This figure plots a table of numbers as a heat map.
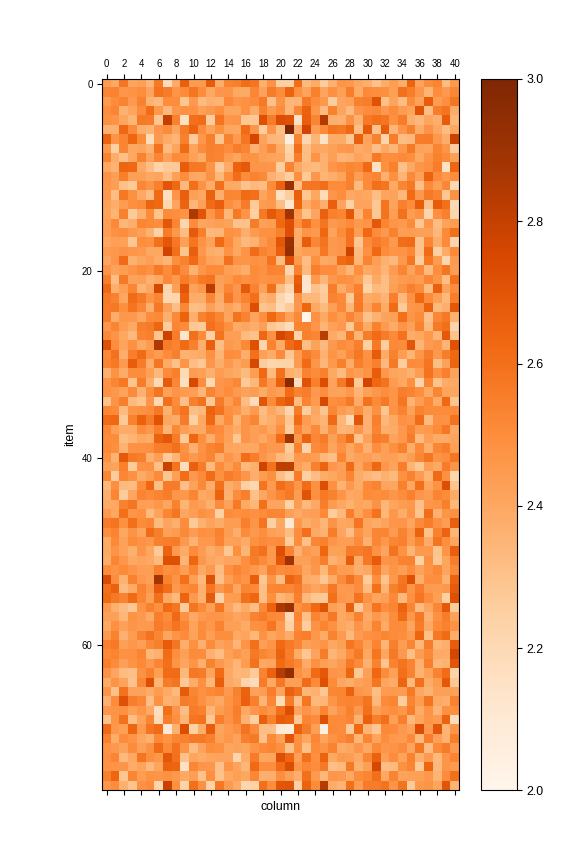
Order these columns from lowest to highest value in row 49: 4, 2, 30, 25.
30, 2, 4, 25
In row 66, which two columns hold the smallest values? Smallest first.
20, 34
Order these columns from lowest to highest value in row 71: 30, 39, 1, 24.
30, 1, 24, 39
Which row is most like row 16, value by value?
67
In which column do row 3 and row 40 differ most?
2
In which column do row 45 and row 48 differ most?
36
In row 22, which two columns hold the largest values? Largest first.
12, 6
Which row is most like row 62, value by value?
60
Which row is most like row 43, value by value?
64
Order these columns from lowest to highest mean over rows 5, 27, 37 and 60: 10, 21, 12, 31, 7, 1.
12, 1, 31, 10, 7, 21
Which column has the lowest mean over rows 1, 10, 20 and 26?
21
